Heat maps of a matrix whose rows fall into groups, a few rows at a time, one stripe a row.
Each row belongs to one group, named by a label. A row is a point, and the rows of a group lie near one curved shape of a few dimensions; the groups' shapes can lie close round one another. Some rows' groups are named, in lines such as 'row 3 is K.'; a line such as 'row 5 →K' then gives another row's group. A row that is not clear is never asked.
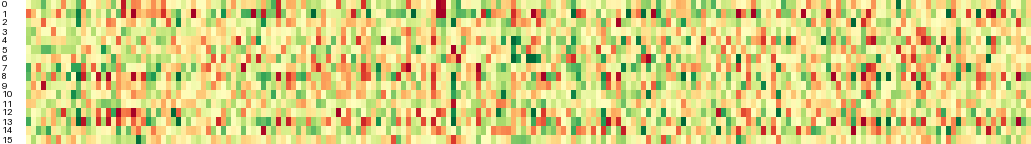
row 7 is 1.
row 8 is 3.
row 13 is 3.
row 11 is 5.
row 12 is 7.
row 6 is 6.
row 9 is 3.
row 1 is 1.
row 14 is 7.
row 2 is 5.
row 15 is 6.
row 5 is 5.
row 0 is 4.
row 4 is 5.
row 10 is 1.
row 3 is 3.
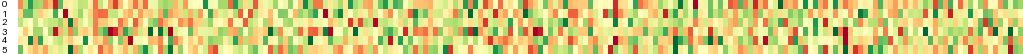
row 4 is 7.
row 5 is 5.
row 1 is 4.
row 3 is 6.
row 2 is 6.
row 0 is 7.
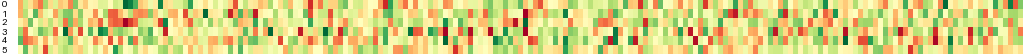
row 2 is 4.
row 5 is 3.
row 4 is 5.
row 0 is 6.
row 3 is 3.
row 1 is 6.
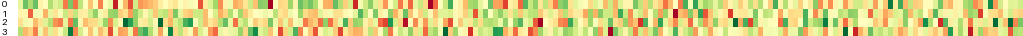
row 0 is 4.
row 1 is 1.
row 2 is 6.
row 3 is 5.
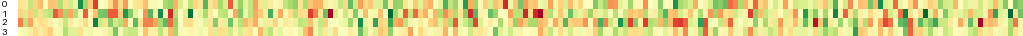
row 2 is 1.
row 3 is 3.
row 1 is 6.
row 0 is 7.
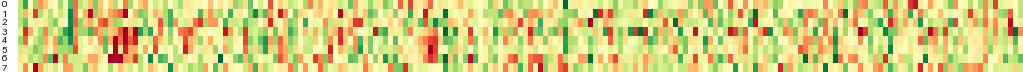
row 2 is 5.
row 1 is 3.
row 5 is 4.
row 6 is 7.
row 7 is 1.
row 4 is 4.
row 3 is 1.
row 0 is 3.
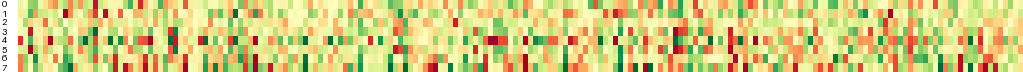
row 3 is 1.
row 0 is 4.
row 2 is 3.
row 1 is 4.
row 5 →1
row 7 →1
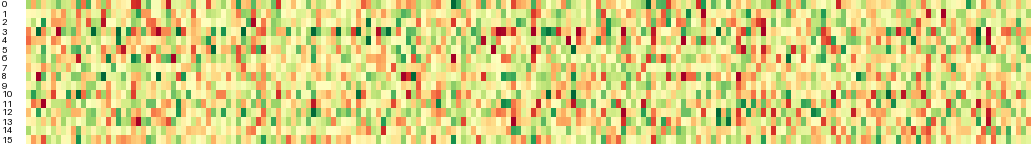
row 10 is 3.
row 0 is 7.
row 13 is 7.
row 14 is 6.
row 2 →4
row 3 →7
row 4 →1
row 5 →6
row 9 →7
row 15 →3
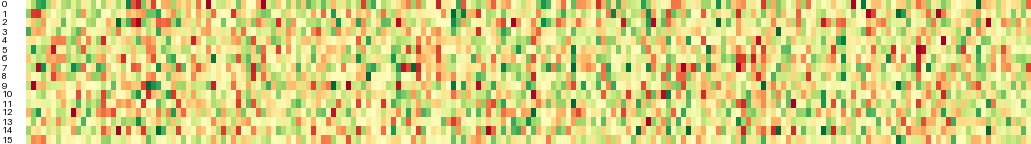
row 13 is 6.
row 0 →7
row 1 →1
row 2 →7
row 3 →1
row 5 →3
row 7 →1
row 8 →4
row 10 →4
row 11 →6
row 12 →4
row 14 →6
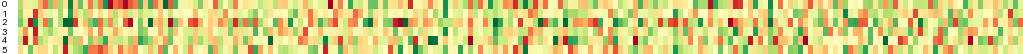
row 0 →7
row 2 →1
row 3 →3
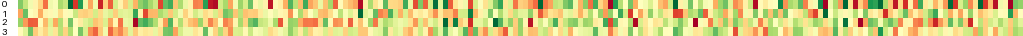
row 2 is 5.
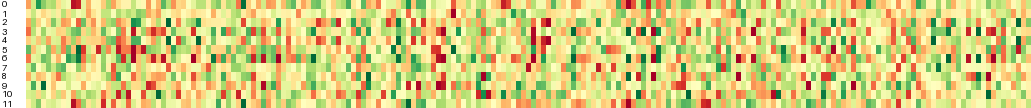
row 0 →4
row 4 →6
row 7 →5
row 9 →4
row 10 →6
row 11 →4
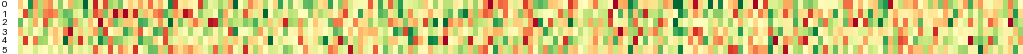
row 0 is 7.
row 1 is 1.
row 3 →4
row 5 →6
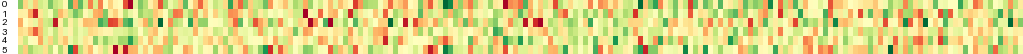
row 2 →6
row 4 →6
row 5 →4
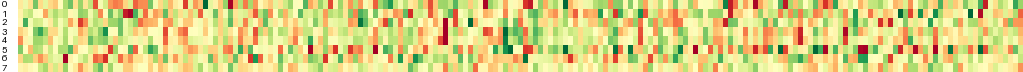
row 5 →5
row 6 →4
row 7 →5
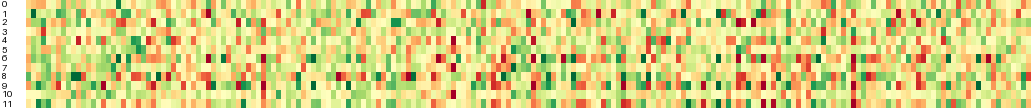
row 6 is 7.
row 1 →5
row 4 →4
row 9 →7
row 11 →7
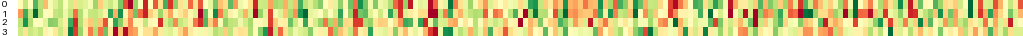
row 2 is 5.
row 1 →7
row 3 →4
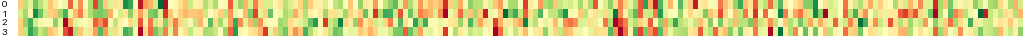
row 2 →4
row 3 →4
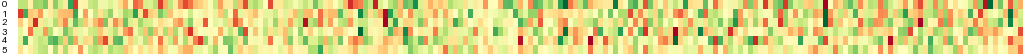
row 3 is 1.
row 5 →5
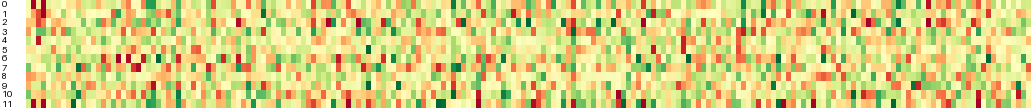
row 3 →7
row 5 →1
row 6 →6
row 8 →5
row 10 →5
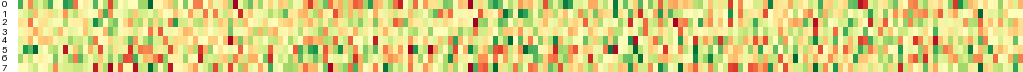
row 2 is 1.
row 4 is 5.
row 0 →1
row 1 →6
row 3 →5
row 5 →4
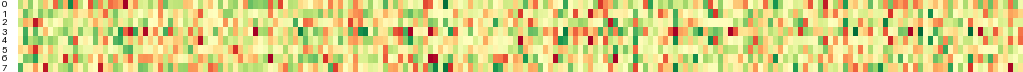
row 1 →5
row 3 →7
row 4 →5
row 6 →4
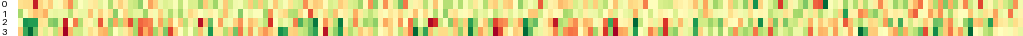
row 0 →1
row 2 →4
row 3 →4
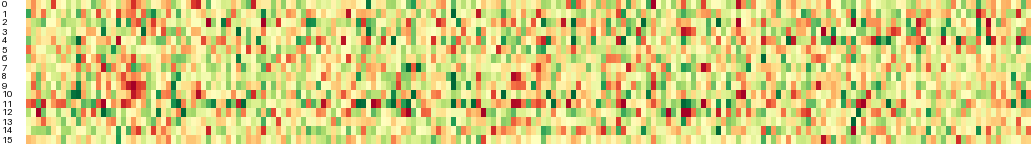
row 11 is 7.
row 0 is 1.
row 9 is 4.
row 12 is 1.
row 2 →7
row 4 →5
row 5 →5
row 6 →3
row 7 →4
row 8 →7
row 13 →5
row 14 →7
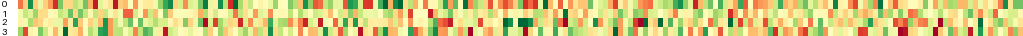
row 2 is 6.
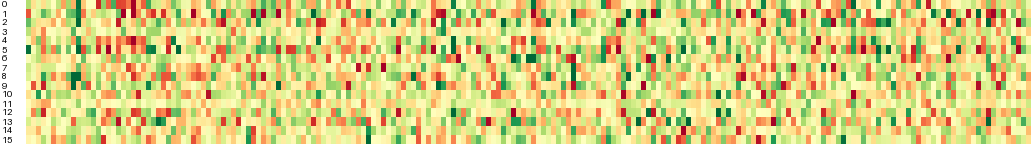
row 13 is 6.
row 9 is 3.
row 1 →1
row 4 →4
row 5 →3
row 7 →6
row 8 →1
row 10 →7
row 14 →1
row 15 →4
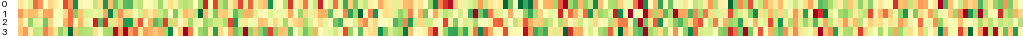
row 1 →1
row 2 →4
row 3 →1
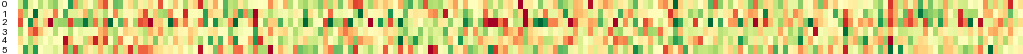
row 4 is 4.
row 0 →5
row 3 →5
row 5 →4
